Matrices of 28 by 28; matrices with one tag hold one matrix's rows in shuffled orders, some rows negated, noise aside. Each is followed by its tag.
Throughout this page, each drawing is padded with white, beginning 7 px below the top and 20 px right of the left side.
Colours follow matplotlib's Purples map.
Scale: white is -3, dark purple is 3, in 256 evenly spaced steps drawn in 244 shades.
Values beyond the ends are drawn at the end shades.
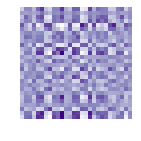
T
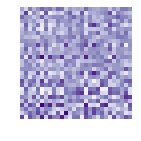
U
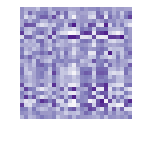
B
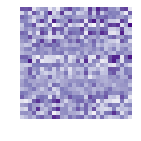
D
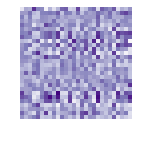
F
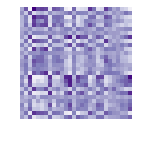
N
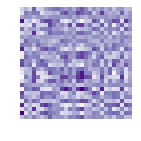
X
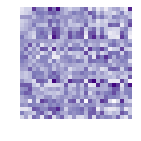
D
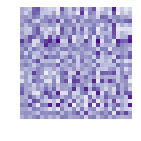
F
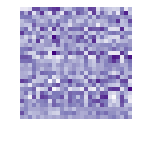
D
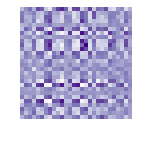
T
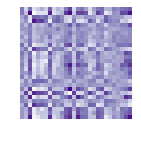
N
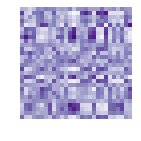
B
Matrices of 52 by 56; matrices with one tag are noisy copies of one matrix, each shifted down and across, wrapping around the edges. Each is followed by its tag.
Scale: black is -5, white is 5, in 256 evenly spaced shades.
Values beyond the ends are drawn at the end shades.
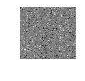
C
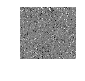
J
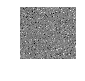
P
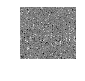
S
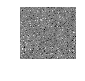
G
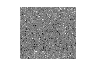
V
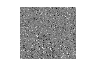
J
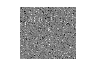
S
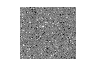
C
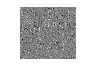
S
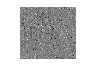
J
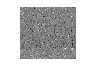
V
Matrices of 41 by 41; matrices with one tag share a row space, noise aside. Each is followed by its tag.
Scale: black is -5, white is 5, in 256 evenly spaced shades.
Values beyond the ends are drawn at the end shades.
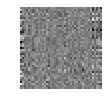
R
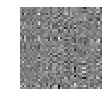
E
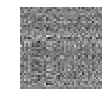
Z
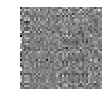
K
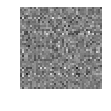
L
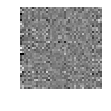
R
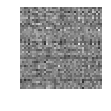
Z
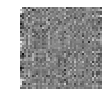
R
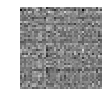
Z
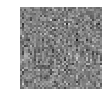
L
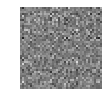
L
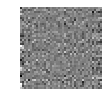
R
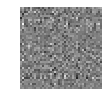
L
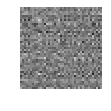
Z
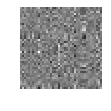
E
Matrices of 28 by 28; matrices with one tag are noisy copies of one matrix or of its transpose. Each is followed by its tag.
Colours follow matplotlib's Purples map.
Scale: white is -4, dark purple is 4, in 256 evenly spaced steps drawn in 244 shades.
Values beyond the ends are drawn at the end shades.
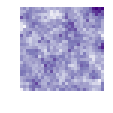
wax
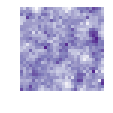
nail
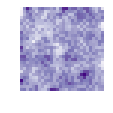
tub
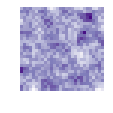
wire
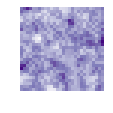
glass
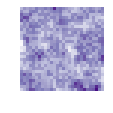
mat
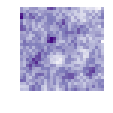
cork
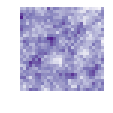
cork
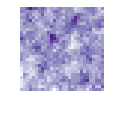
cork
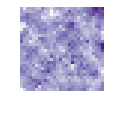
wax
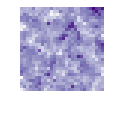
wax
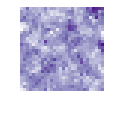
wax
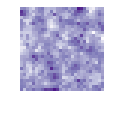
glass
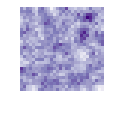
wire
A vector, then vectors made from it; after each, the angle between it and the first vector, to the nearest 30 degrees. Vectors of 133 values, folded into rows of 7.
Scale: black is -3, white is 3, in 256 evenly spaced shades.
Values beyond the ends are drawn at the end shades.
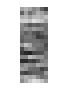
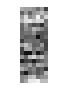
30 degrees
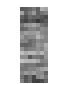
150 degrees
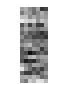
30 degrees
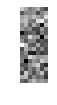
60 degrees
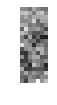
60 degrees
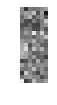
90 degrees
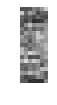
150 degrees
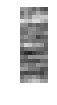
30 degrees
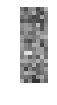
120 degrees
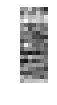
30 degrees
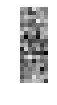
60 degrees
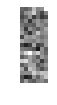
120 degrees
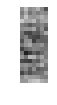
30 degrees
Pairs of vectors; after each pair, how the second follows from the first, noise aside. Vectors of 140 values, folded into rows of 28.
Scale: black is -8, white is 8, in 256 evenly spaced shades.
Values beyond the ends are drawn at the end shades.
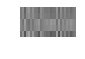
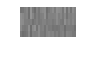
wrapped around, negated, shrunk.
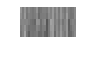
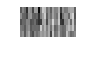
wrapped around, scaled up.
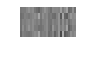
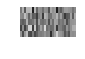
reversed, negated, scaled up.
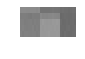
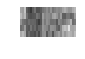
wrapped around, scaled up.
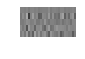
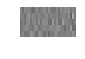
wrapped around, negated, shrunk.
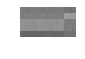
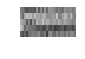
wrapped around, scaled up.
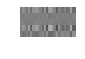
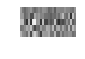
wrapped around, scaled up.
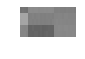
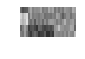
scaled up.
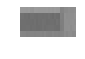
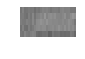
reversed, negated, shrunk.
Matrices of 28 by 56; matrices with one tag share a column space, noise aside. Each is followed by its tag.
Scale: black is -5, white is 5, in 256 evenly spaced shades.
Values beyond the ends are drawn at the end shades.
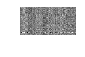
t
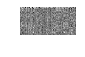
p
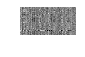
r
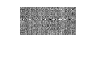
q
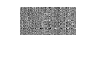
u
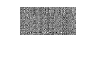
t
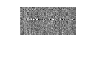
q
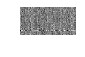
r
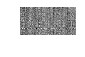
u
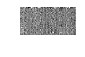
p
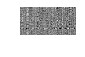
u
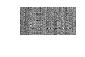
u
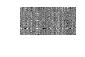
u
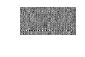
r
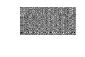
t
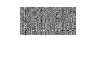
r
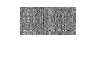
r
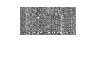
t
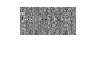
q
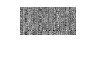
r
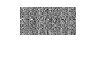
q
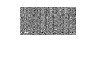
t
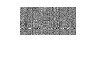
u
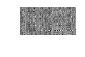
r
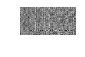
r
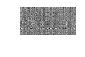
u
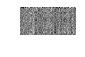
p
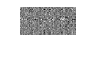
q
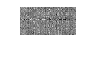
q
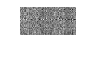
q
